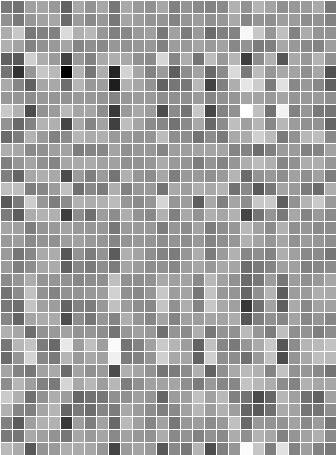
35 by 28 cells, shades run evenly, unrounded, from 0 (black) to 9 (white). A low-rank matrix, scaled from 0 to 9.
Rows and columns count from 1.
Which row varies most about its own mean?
6
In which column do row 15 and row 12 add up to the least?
22
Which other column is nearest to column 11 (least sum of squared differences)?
4
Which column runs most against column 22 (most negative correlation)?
19
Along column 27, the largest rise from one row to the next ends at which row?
16
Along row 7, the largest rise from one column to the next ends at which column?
11
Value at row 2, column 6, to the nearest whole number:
4
